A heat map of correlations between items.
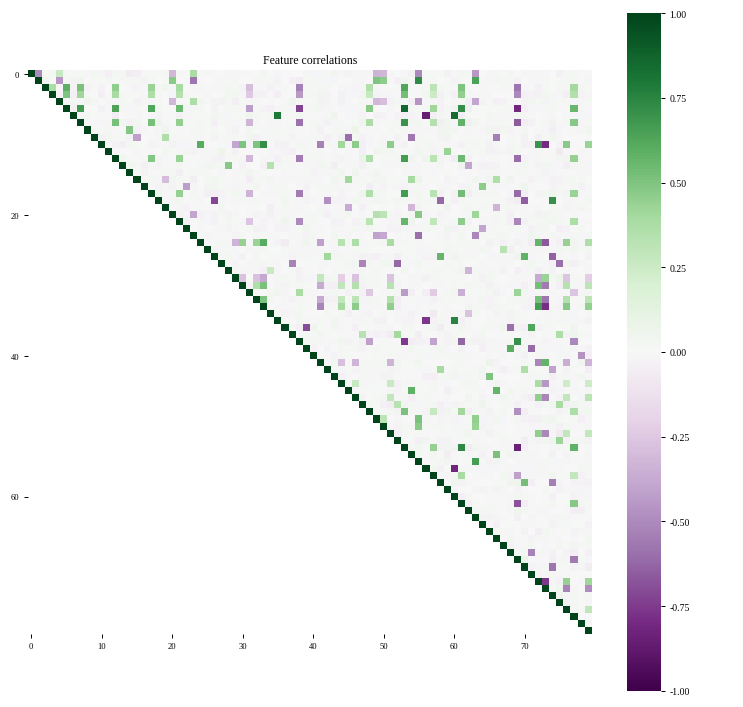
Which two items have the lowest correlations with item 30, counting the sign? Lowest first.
73, 41
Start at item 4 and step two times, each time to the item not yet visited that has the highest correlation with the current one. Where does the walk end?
0
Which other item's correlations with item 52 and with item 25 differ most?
27
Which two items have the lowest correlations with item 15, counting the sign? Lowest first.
9, 19
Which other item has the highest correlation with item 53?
5
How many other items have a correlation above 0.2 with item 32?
10
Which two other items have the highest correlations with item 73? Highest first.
41, 29
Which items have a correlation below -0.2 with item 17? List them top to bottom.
31, 38, 69
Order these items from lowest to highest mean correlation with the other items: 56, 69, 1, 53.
69, 56, 1, 53
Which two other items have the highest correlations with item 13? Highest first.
28, 34
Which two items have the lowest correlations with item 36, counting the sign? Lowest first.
39, 68
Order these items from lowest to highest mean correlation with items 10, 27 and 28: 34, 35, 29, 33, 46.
29, 35, 34, 46, 33
